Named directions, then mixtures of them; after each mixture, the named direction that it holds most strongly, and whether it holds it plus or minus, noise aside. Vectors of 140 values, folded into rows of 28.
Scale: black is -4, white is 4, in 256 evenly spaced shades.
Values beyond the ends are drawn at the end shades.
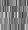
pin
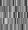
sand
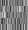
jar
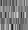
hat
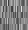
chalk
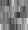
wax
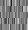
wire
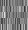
jar, plus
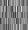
chalk, plus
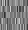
jar, minus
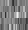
wax, minus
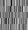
wire, plus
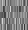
jar, minus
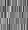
jar, minus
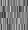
jar, minus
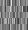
wire, minus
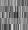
hat, minus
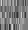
hat, minus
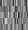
sand, plus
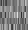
hat, plus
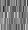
pin, plus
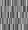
wire, minus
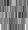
pin, plus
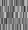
sand, minus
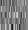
hat, plus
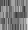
wax, plus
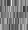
wire, minus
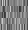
jar, minus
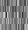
pin, plus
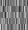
jar, minus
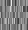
wire, minus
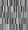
chalk, minus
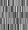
chalk, plus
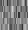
sand, plus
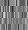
pin, plus
